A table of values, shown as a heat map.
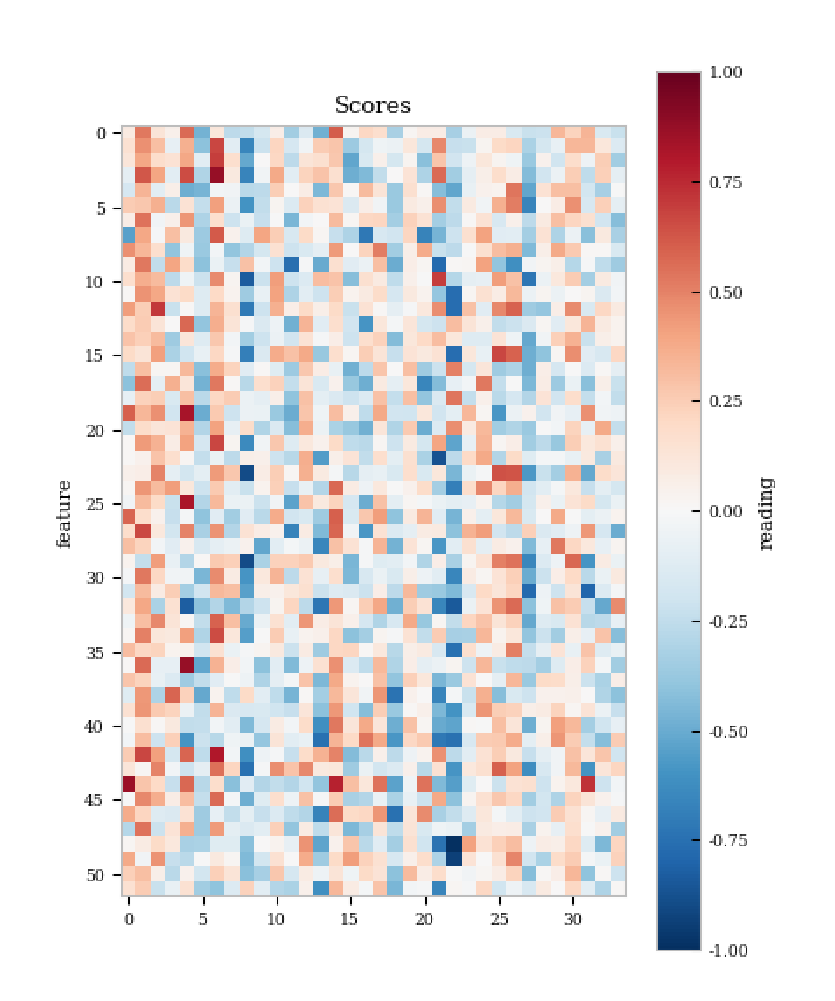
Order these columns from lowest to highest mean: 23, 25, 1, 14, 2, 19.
23, 25, 19, 2, 14, 1
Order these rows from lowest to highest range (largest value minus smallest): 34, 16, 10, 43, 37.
37, 16, 34, 43, 10
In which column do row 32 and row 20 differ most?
22
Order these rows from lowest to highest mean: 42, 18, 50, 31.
31, 18, 50, 42
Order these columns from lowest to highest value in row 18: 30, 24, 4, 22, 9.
9, 24, 30, 4, 22
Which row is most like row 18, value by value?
16
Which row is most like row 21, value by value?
45
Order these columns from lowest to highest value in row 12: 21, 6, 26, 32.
32, 6, 21, 26
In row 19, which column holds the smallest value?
25
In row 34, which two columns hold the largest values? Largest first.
6, 1
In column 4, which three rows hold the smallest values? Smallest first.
32, 41, 4
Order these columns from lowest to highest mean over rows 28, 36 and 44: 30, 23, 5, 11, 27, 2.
5, 11, 27, 23, 2, 30
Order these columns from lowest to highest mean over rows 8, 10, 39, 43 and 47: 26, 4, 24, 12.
4, 12, 24, 26
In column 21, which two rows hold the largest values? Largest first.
10, 3
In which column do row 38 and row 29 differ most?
8
